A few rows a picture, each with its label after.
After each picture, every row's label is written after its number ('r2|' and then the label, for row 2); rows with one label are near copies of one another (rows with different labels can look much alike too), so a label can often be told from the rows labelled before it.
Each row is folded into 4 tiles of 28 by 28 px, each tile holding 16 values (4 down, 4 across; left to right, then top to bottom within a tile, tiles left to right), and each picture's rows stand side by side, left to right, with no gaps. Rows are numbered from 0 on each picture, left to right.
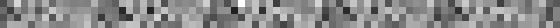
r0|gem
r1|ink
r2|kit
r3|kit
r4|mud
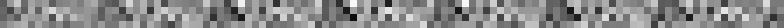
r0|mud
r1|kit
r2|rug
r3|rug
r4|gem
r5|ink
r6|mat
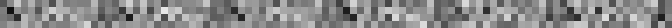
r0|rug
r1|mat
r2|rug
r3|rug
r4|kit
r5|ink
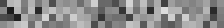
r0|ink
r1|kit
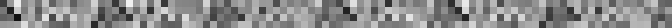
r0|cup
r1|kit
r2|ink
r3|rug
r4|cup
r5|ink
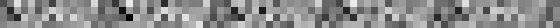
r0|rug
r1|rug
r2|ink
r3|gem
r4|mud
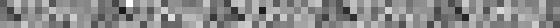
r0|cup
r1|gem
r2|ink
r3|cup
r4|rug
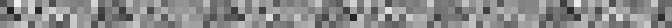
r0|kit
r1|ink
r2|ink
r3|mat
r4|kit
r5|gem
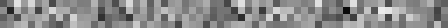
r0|kit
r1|cup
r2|mat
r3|mud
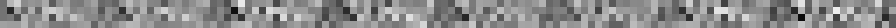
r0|mud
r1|mud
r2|mud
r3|rug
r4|ink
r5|kit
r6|mud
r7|mat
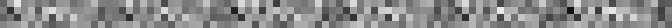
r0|mud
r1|mat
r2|kit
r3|mud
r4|mat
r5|mud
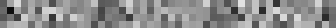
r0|mud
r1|cup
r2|kit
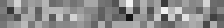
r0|mud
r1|mat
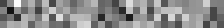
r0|gem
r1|cup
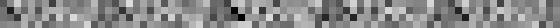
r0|rug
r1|gem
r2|ink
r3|mat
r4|rug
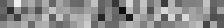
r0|gem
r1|rug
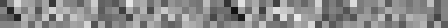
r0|rug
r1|kit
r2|rug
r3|gem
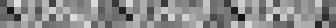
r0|rug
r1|rug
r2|cup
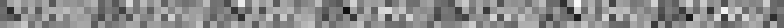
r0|ink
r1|gem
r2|gem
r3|mud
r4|ink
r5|cup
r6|mat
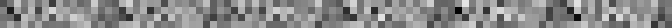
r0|rug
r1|ink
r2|mat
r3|ink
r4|mud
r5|cup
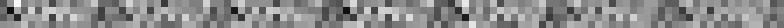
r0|mud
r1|kit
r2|mud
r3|mud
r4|cup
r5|mud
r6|ink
